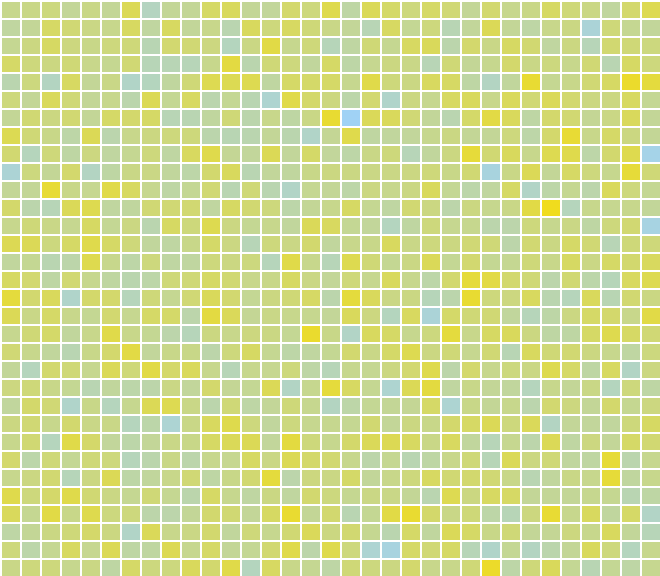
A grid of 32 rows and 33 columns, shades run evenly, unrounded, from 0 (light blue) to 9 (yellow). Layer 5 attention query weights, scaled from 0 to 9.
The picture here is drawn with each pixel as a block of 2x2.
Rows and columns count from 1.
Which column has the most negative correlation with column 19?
9
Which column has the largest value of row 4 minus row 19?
12
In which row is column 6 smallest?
23
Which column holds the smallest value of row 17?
4
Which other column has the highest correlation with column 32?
19
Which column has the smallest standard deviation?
2
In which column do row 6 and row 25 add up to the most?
15
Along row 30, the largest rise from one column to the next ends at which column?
8
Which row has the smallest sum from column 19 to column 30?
31
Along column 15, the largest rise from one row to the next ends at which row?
29
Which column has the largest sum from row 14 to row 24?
24
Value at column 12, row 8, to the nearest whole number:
3
